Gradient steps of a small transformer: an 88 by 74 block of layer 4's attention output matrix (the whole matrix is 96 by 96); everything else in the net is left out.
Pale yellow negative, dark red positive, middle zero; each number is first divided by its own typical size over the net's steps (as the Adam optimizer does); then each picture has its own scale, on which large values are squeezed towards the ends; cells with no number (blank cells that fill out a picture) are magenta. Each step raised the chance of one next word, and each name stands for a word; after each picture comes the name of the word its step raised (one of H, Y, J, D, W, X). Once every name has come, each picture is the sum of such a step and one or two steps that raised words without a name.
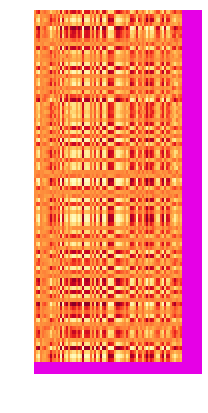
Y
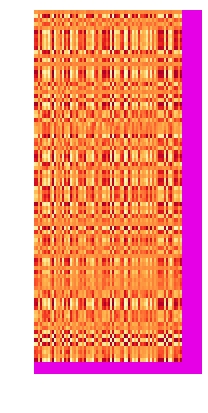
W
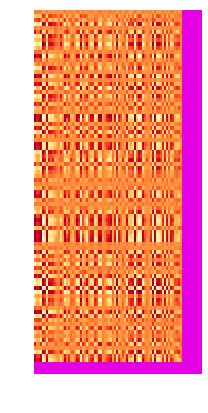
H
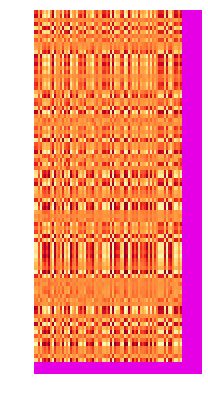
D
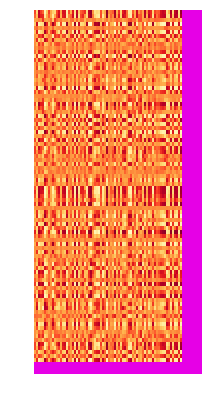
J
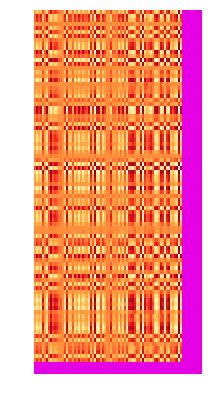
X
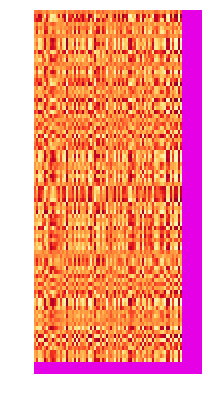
W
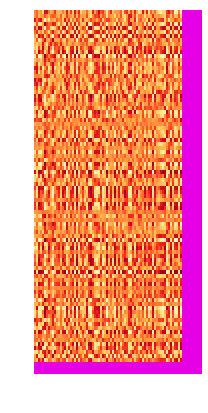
D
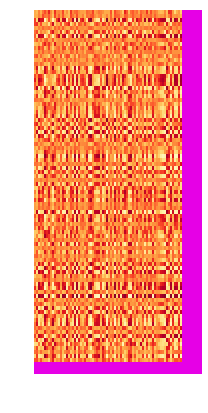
J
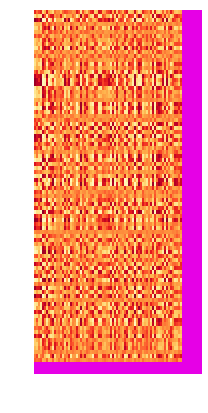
Y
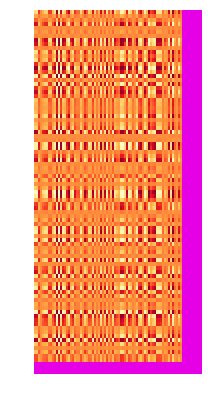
H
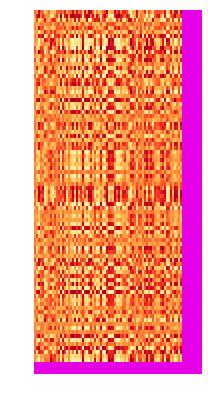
W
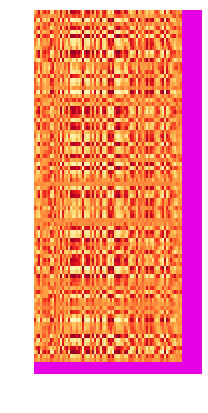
X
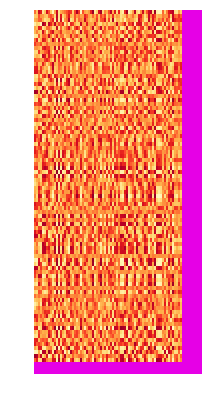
J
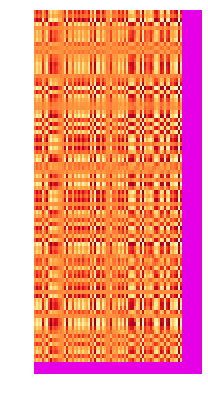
J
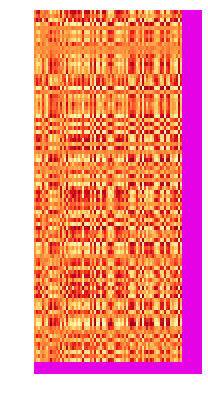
J
